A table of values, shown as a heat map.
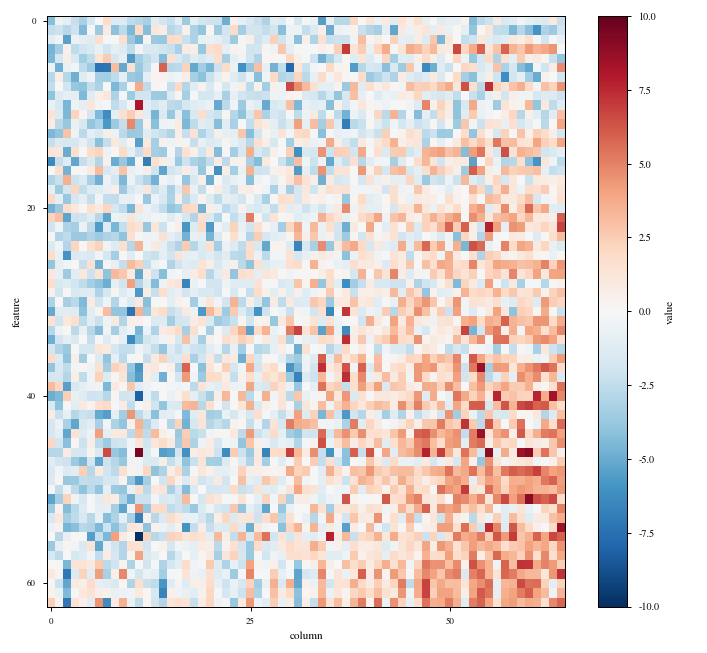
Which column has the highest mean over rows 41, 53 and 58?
59
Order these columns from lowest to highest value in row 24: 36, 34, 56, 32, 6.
32, 56, 36, 6, 34
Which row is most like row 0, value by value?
8
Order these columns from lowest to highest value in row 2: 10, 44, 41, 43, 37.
10, 37, 44, 41, 43
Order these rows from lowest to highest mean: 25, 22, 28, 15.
15, 28, 25, 22
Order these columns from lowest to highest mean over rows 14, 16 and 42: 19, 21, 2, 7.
21, 2, 7, 19
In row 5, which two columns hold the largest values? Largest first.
14, 64
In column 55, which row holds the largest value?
46
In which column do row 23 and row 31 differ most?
37
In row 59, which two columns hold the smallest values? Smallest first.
2, 31
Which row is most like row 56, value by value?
26
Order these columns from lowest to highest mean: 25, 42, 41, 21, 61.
21, 25, 42, 41, 61
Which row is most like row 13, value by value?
29
